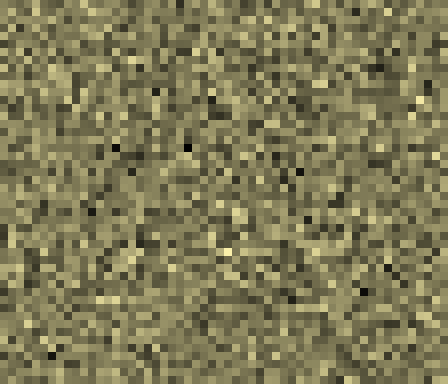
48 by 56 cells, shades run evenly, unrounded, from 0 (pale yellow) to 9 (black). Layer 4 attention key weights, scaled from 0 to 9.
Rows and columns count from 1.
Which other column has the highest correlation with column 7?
3
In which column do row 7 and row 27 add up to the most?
12
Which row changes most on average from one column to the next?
7
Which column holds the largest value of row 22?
38
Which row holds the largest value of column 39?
28
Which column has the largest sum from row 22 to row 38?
37
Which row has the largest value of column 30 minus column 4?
41
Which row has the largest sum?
19
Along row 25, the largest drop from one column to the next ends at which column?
25
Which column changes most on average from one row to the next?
35
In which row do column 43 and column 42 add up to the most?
26
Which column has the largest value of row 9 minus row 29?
48
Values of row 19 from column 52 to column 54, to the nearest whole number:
7 6 6
